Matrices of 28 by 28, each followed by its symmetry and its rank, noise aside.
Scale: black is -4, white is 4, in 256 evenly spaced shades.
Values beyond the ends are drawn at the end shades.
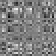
antisymmetric, rank two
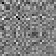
symmetric, rank two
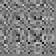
symmetric, rank three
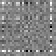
symmetric, rank one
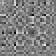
symmetric, rank three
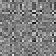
no symmetry, rank two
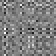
no symmetry, rank two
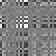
symmetric, rank one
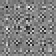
symmetric, rank three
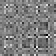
symmetric, rank three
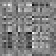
no symmetry, rank two
